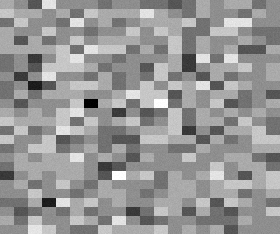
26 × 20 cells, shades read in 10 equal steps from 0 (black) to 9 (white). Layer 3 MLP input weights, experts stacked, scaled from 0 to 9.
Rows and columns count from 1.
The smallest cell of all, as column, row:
7, 12
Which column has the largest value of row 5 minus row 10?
3
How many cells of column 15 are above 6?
3
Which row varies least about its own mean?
22
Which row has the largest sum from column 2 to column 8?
6
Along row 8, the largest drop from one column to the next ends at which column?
14
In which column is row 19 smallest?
8
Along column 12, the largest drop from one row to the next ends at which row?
13
